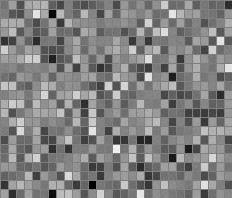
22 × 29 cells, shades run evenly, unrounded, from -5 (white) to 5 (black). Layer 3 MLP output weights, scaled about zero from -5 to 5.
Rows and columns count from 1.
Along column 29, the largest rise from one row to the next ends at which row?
9
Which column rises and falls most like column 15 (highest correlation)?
12
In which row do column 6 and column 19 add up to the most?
16
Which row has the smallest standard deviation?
3
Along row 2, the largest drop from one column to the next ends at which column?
8
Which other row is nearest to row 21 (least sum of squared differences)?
19
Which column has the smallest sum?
5
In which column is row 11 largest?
28
